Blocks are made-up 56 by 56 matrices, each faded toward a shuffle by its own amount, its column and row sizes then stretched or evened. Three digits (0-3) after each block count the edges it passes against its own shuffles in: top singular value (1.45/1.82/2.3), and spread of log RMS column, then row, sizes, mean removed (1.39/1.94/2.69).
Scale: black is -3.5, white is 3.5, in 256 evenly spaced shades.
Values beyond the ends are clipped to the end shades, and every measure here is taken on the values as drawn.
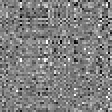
3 2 1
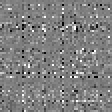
1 3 3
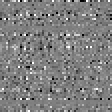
2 1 3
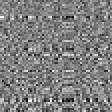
3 0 3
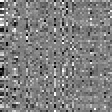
3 3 0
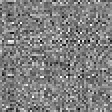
2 0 2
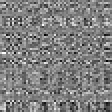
3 1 3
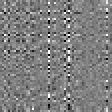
3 3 2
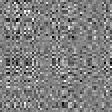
3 3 2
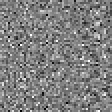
2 1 0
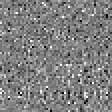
2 1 1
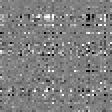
2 2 3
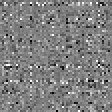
1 2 3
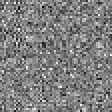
2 1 0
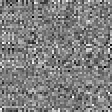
2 1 2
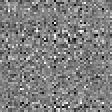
2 2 2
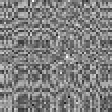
3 0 1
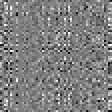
3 3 2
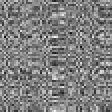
3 2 2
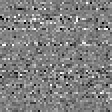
1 0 3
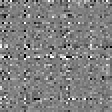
2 2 3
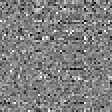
2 0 2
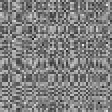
3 2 0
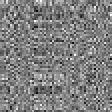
3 2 0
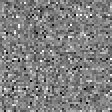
0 1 2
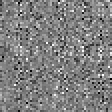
2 2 0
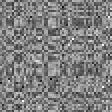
3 1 0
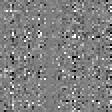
1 3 2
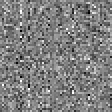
1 2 0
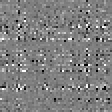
2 2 3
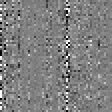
2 3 0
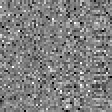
2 1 0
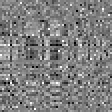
3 0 2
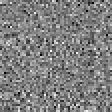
2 0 1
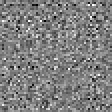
2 1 2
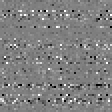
0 0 3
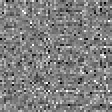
2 1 1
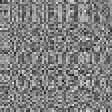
3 1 1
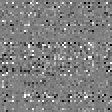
0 2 3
